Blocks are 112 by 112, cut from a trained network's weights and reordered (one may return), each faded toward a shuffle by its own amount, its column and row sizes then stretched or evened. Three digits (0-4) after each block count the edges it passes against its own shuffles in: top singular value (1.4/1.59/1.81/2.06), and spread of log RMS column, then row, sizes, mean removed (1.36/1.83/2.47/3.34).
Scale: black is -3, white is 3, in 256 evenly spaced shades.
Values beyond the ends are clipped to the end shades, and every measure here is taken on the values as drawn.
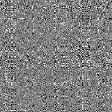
4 4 3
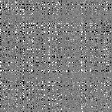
1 4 4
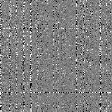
3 4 2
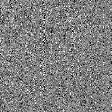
2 3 0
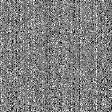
3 3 2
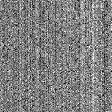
4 2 0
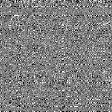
4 3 4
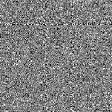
3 2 2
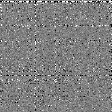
4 2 3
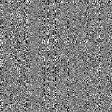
4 4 2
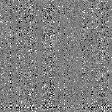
2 4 2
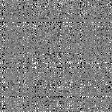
1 4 4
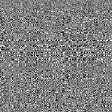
4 3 4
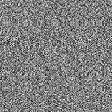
4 0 1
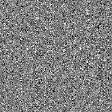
0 3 0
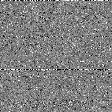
3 0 3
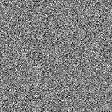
3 0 1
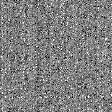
1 1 1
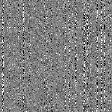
3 4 0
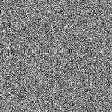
2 1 0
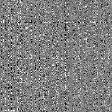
1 4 2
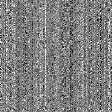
4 4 1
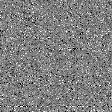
0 1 2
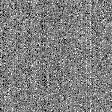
1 1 0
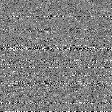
3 1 4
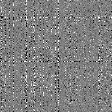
2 4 2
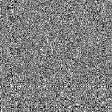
4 2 1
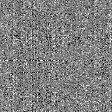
2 0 3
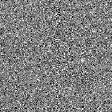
3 2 0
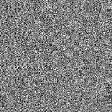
3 2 1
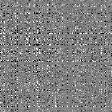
0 4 4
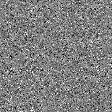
1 1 0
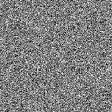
2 1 0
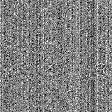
4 2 0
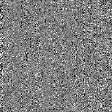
1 4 0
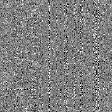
2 4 1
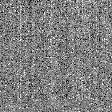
2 0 2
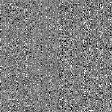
1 4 2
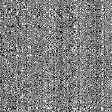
3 2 3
